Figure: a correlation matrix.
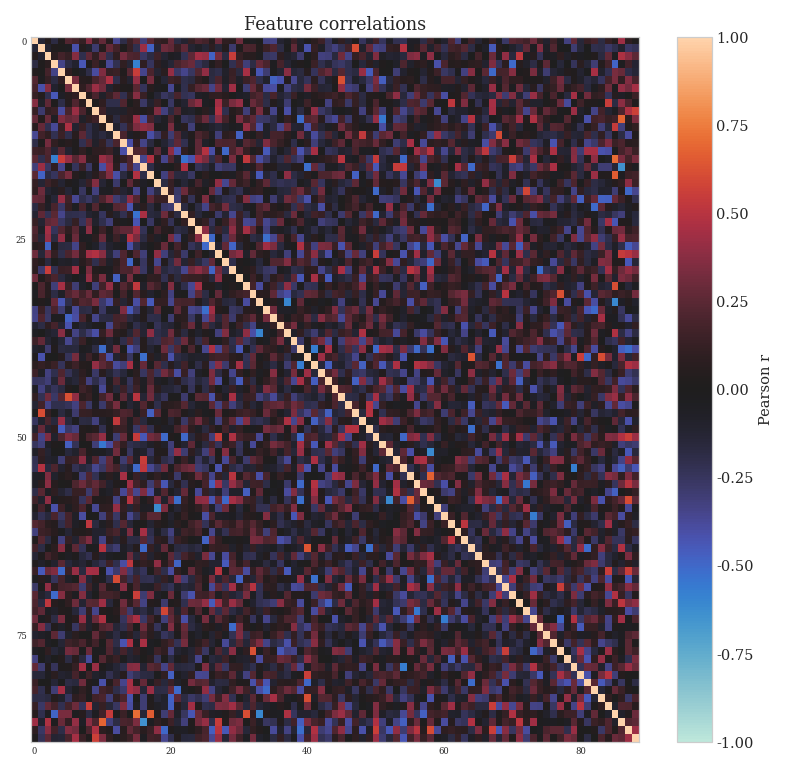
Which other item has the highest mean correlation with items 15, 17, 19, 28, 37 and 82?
85
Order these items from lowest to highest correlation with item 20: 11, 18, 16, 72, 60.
60, 16, 18, 72, 11
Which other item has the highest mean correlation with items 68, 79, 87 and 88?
9
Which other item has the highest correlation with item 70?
15
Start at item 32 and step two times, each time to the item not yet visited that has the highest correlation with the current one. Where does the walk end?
69
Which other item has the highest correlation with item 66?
14
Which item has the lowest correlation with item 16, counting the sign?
86
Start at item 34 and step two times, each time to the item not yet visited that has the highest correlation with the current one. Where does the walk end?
39
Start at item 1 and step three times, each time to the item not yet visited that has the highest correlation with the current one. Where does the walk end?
46
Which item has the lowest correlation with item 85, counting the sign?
33
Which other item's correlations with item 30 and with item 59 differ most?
12
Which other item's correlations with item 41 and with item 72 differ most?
56
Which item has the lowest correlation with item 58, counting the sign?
52
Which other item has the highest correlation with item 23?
84
